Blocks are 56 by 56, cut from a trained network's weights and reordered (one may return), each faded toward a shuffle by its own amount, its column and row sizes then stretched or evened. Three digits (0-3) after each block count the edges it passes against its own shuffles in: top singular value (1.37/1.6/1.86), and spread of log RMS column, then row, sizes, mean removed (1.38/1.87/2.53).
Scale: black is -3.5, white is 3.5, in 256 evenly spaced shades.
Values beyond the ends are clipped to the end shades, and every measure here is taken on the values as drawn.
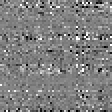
1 2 3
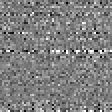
3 1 3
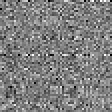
3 0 2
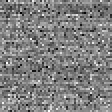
1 0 0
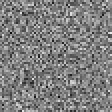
3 1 0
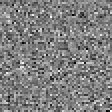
2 0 2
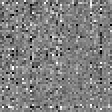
1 3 2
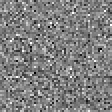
1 1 0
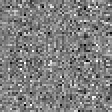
2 2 2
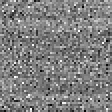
0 1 0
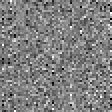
1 3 0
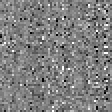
0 2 1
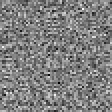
3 1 0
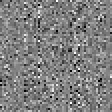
2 3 0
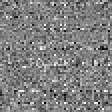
2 1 3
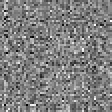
2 2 1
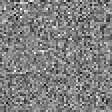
1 0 1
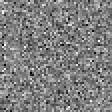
0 1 0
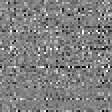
2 2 3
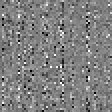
0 3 0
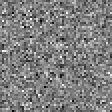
1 1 1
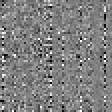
3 3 2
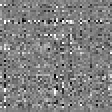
0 3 3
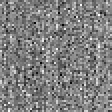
1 0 0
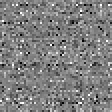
0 1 2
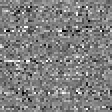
1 1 3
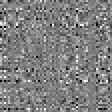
3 3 2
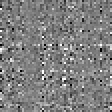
0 3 2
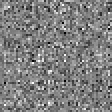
2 2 2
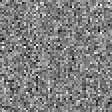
1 1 0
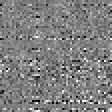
2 2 3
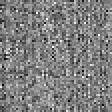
2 1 1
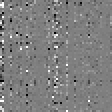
1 3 1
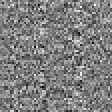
3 2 0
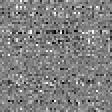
1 2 3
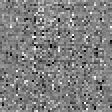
0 2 0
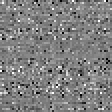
0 1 3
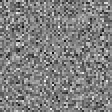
3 2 0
